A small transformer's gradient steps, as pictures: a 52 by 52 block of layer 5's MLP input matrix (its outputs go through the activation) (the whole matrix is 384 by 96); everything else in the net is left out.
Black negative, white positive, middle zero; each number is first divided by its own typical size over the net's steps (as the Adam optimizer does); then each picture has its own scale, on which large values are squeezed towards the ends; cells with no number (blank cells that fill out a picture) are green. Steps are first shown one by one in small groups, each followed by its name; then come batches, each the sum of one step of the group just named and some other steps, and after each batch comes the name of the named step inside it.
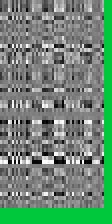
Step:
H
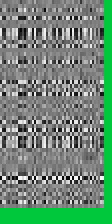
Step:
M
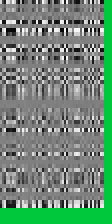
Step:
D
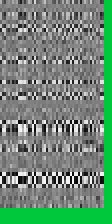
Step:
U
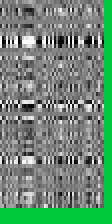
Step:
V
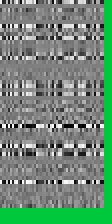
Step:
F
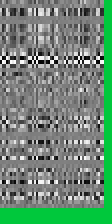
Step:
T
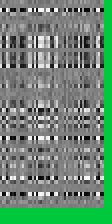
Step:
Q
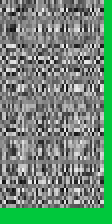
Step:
T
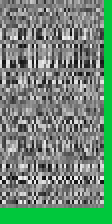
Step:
M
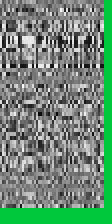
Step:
V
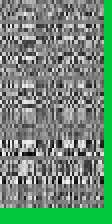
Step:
F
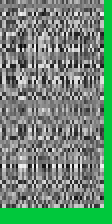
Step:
M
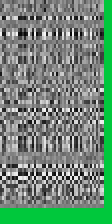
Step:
M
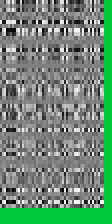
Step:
D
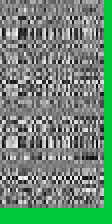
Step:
M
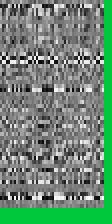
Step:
T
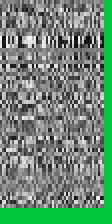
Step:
V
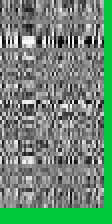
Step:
V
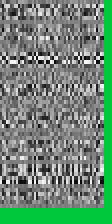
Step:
T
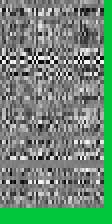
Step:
T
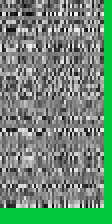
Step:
D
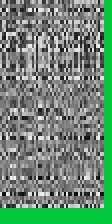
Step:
Q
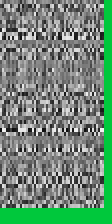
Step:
U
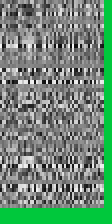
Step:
V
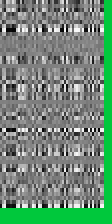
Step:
D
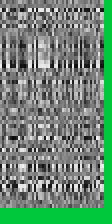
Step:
Q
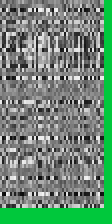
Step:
Q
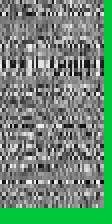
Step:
F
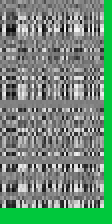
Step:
D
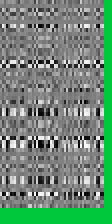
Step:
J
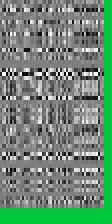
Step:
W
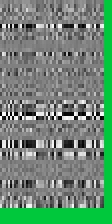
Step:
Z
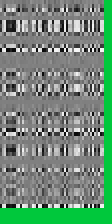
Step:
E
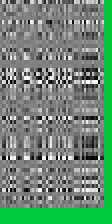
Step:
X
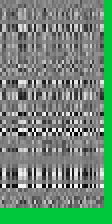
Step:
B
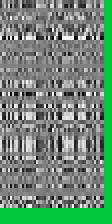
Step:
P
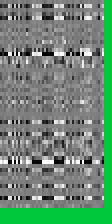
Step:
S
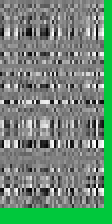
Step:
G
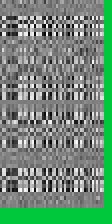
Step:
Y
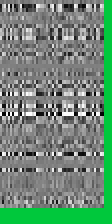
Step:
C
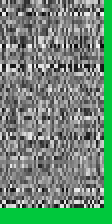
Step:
G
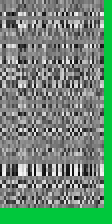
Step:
B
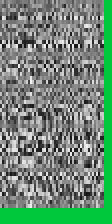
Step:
J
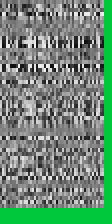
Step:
C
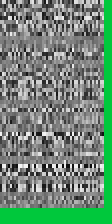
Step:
W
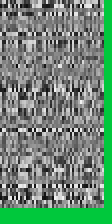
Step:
B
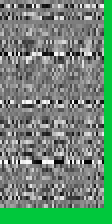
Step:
S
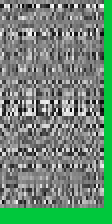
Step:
C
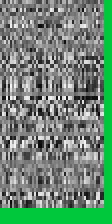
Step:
J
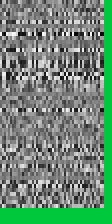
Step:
W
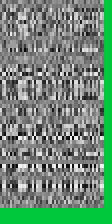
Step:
W
